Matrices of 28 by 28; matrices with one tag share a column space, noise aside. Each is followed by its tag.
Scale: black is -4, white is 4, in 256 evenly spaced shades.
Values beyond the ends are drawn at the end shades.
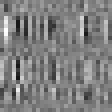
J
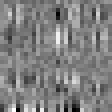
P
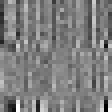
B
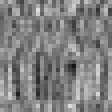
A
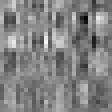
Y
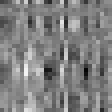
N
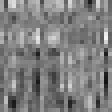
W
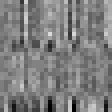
B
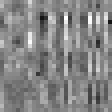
Y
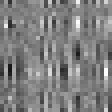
N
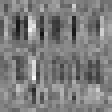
J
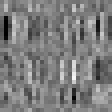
J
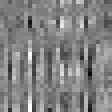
N
